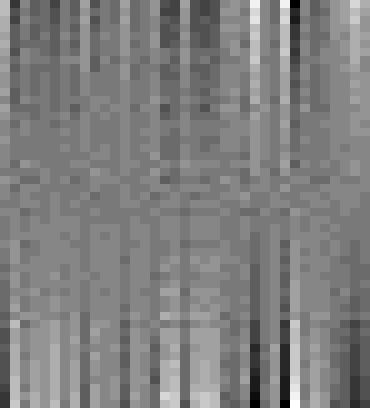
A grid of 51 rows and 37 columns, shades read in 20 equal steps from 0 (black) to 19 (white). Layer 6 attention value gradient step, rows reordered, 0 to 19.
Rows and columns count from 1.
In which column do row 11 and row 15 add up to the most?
26
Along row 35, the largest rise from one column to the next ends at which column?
30
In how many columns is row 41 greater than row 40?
10
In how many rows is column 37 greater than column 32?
24
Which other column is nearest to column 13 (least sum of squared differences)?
35
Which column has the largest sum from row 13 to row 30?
29
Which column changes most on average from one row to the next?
17
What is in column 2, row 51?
15
